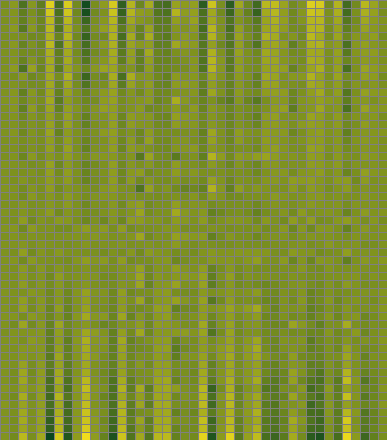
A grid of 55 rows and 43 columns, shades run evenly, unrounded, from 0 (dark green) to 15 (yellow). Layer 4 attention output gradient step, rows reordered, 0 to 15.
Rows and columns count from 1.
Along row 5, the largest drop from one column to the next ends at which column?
14
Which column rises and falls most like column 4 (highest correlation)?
12
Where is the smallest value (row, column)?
55, 6
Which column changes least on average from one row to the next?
1
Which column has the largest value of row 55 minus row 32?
10
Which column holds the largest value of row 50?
39
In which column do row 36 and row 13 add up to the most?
20
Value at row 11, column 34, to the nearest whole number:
7
